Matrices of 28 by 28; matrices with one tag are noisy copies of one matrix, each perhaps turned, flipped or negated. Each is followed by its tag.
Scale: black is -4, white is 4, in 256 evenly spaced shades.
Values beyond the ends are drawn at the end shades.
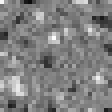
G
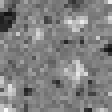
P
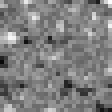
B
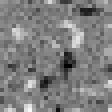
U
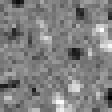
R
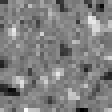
G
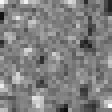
B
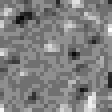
G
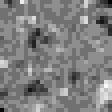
P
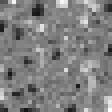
B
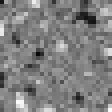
G
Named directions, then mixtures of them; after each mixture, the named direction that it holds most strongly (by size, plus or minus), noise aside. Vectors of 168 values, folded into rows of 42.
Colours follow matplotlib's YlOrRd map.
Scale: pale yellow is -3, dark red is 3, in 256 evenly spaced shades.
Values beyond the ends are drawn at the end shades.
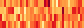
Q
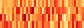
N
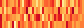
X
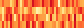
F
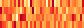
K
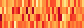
X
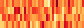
Q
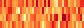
N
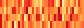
X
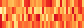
X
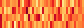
X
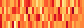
X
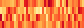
F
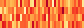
N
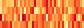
N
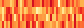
F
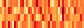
X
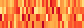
N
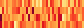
X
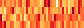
Q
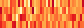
K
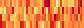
Q
